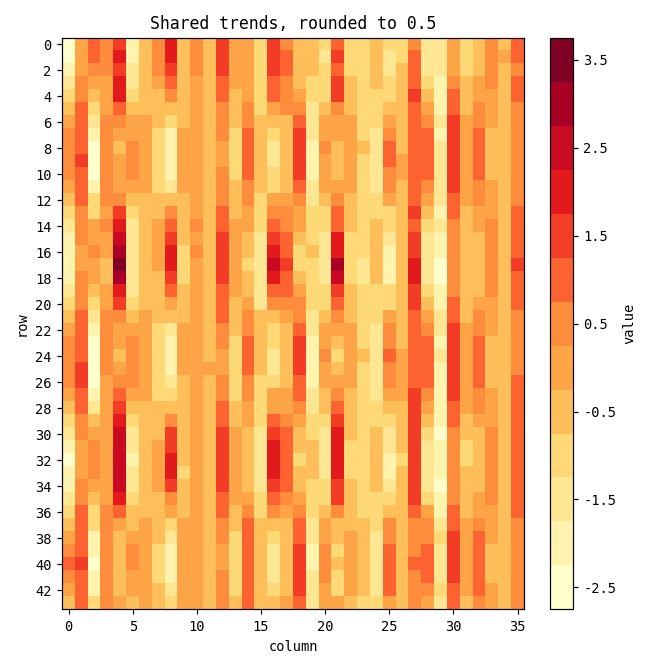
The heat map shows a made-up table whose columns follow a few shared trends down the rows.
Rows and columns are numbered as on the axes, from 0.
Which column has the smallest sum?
29
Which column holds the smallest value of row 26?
2
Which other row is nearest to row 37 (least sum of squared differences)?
43
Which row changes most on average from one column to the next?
17
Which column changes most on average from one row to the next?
8
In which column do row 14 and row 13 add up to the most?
4
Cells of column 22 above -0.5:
16
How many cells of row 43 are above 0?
9
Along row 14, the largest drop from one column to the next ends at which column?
5
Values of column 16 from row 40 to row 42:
-1.5 -1.5 -1
